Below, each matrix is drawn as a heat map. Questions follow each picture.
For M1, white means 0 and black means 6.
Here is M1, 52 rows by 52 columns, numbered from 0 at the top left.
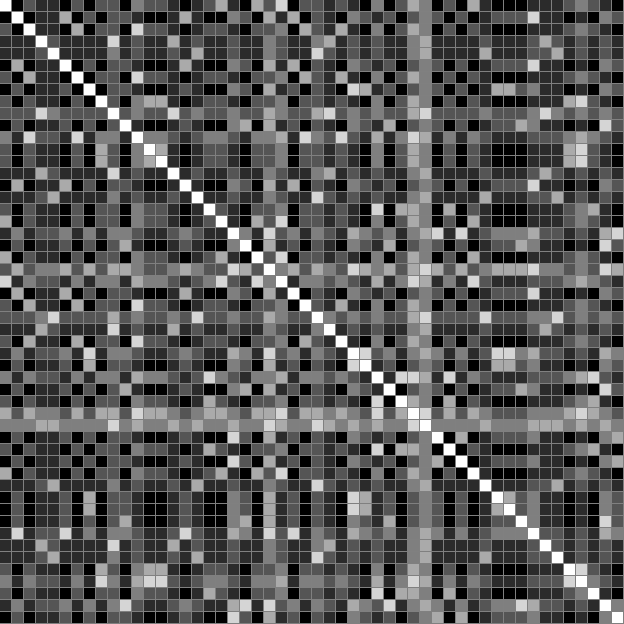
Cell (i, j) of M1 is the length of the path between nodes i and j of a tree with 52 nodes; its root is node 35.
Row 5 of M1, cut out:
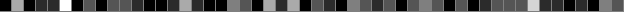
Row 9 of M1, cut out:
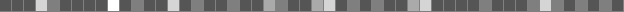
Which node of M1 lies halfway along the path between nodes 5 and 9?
22
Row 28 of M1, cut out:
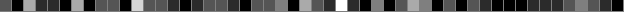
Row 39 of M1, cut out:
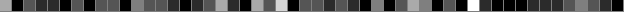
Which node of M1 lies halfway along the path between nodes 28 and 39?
34
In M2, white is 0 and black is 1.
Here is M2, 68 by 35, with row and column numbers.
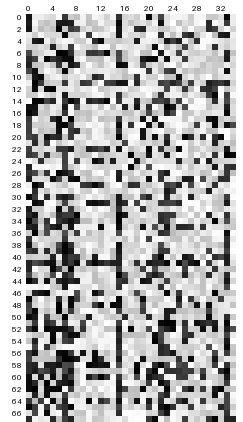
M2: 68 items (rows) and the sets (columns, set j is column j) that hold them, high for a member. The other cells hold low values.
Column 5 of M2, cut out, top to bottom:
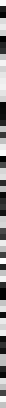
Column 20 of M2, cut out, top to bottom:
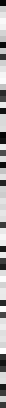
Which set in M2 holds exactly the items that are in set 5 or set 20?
0
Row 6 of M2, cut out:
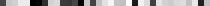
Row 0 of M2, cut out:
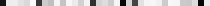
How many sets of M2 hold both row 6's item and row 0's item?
5
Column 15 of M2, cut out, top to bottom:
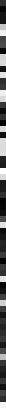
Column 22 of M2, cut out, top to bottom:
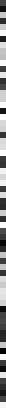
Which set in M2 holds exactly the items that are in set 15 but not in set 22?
19
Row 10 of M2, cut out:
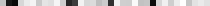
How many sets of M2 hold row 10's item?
6
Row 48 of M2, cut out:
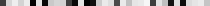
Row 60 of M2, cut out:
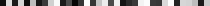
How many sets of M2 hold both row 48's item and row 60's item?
6
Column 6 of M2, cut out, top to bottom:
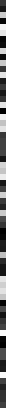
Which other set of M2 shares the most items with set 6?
33
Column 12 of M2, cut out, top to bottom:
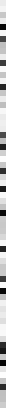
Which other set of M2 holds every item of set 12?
25
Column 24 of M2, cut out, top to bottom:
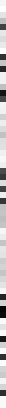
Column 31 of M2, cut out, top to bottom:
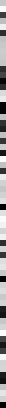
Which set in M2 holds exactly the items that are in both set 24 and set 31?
9
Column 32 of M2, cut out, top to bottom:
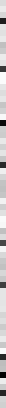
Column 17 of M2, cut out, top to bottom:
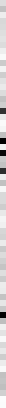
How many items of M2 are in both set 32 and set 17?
0
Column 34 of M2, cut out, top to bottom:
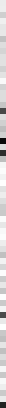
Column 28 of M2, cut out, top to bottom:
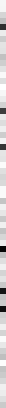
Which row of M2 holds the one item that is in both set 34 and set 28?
18
